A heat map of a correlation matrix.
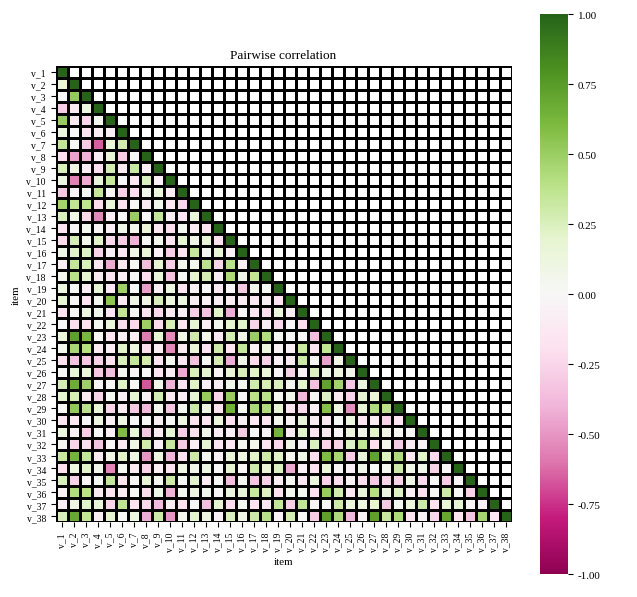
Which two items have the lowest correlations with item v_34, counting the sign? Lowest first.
v_5, v_20
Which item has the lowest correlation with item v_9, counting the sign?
v_37
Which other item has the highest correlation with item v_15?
v_29
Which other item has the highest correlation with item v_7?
v_13
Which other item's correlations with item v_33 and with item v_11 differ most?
v_27
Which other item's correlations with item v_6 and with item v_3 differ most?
v_31
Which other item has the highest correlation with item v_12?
v_1
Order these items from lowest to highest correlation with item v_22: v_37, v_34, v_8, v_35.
v_34, v_37, v_35, v_8
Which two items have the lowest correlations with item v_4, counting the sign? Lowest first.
v_7, v_13
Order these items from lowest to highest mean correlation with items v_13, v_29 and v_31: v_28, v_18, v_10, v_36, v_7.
v_10, v_36, v_7, v_18, v_28
